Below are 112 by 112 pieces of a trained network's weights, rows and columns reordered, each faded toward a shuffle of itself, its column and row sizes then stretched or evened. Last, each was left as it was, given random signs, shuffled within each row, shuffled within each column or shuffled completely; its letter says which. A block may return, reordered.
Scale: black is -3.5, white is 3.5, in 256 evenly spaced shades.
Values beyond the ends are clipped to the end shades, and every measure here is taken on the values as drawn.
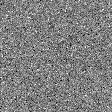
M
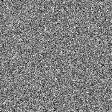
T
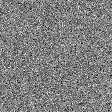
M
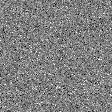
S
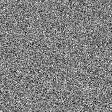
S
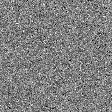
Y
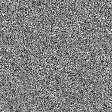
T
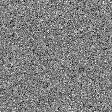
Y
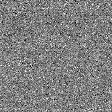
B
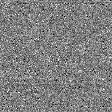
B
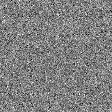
T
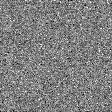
S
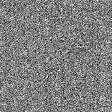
Y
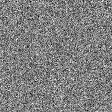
S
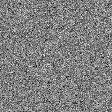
T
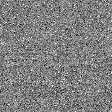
S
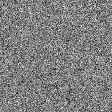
T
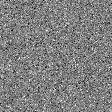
M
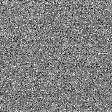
S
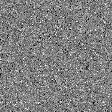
T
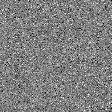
B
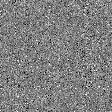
T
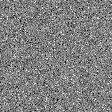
S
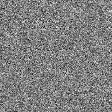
T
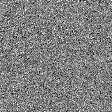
T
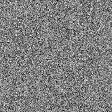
Y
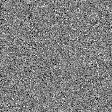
T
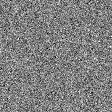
M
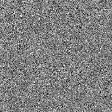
B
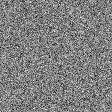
M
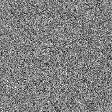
B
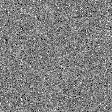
T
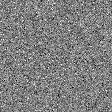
M
